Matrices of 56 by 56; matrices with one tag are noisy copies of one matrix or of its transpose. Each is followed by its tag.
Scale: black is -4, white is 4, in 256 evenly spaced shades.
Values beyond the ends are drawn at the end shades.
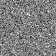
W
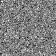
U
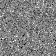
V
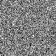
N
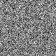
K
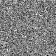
V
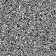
K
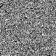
K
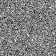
V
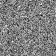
K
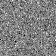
N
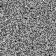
K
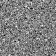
K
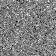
W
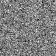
U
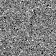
V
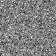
U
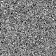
U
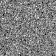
U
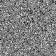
N
